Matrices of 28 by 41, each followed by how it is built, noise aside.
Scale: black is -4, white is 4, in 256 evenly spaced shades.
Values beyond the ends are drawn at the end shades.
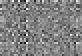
low rank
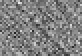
Toeplitz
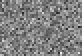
noise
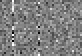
uneven columns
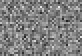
repeating columns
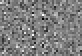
uneven columns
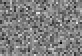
noise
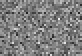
repeating columns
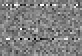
uneven rows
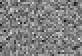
repeating rows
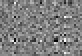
low rank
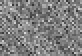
Toeplitz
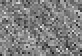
Toeplitz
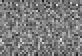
repeating columns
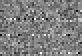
uneven rows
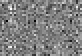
low rank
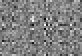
low rank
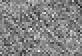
Toeplitz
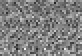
repeating columns
